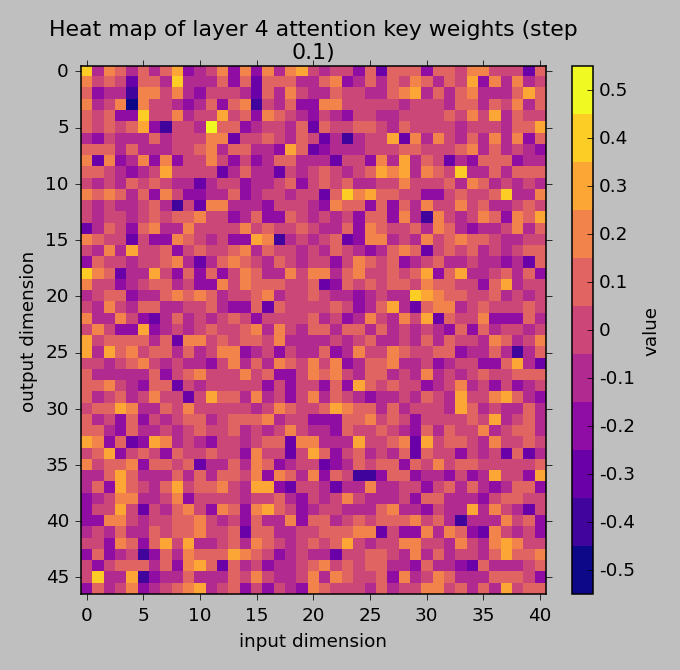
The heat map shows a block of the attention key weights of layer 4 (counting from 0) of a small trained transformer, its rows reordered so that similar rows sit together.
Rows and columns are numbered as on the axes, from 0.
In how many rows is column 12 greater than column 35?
24
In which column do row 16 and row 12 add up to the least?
8
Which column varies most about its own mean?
4
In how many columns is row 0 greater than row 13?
21
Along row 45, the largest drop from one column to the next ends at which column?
5
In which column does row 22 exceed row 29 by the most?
25
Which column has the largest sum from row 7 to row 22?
28
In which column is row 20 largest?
29
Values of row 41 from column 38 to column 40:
-0.1 0 -0.2
